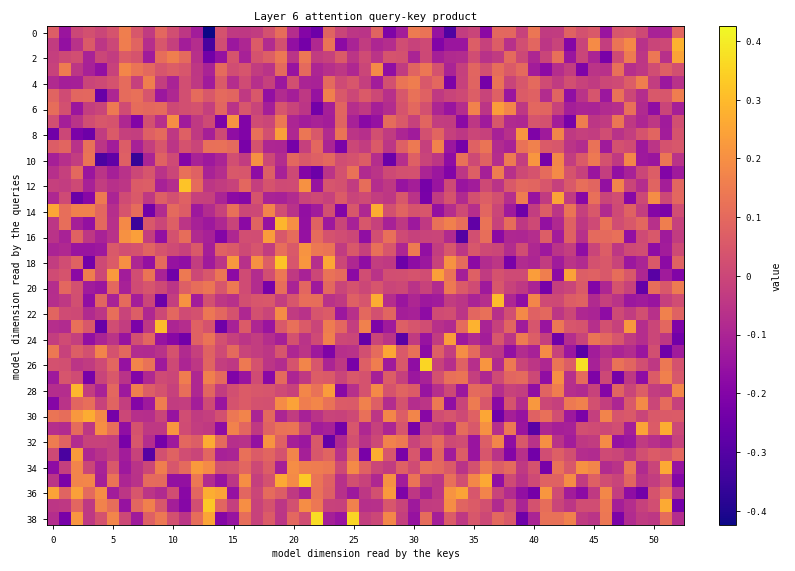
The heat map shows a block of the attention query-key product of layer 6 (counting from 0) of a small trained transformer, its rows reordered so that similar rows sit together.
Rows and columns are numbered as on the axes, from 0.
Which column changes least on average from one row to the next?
12
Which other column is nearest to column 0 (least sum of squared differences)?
41
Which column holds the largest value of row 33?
27
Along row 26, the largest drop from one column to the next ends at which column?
45
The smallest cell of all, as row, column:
0, 13
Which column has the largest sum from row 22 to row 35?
2
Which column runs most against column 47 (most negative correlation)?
25
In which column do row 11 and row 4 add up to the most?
37
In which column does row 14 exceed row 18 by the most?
3
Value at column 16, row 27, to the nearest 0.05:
-0.15
